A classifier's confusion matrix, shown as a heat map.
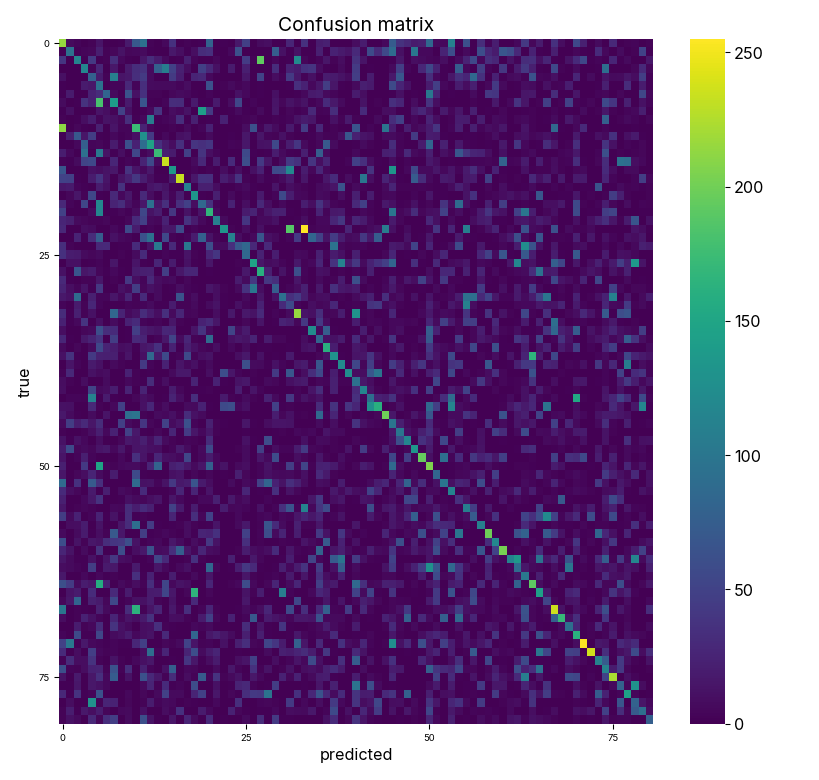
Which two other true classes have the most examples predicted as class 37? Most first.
24, 61
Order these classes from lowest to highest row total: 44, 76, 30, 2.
76, 44, 2, 30
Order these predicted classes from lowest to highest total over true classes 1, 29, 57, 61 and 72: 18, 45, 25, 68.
68, 25, 18, 45
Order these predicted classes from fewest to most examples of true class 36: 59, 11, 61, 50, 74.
61, 11, 74, 50, 59
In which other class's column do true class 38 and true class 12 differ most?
77
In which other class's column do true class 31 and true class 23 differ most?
55
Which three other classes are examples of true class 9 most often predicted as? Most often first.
12, 74, 46
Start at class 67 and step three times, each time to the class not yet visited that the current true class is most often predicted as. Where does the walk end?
53
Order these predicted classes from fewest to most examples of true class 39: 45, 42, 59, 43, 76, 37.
45, 37, 59, 76, 42, 43
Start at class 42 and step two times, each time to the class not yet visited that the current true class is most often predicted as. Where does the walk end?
18
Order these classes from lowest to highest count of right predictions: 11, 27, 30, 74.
30, 74, 11, 27
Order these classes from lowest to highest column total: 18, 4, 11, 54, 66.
66, 18, 54, 4, 11
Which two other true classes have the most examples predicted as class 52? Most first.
49, 68
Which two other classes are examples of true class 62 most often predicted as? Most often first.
50, 69
